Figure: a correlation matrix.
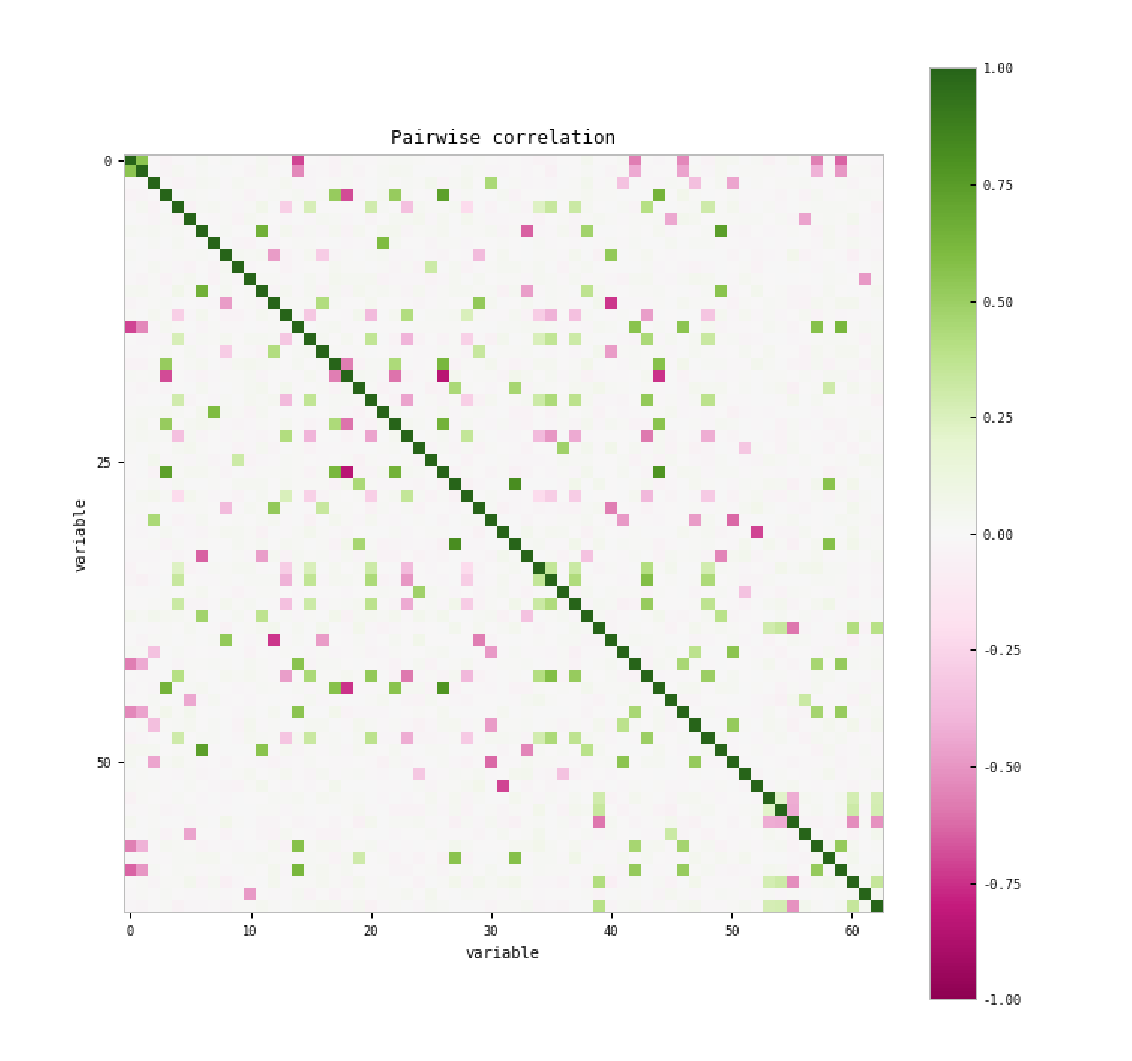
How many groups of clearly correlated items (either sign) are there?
14
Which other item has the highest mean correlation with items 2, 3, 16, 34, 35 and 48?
43
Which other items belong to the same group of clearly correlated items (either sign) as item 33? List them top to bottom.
6, 11, 38, 49
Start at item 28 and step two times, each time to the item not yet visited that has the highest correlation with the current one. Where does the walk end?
13
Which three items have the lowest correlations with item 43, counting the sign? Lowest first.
23, 13, 28
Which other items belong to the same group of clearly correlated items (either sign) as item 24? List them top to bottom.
36, 51
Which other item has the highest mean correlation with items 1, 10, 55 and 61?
0
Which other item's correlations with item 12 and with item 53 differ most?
40
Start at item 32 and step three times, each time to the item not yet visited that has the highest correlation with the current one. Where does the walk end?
19
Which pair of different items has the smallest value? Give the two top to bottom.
18, 26
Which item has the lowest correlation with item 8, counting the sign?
12
